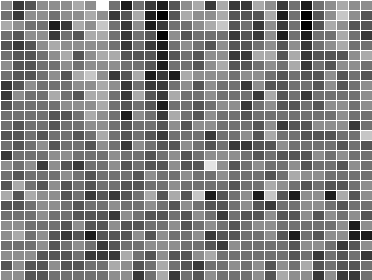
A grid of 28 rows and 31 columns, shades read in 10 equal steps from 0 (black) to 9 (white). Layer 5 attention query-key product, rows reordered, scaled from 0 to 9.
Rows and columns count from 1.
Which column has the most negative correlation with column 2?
6
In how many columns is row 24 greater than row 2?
10
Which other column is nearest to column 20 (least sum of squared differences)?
21
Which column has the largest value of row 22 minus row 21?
23
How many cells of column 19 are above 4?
11
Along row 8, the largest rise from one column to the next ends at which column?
16
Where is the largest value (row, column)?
1, 9
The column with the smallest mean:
14
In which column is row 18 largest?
25
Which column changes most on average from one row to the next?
18
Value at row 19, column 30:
4
